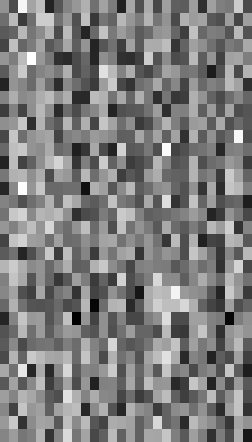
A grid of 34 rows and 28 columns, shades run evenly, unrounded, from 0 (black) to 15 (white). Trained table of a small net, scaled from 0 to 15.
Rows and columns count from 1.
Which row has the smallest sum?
9
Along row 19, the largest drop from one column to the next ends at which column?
23
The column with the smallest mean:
25
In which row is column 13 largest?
27
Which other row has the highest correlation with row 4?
30
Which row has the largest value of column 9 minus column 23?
1
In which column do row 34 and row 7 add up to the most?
13
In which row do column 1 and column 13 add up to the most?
29
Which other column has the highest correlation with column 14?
6
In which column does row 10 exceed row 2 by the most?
3
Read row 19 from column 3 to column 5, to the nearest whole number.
12 9 9
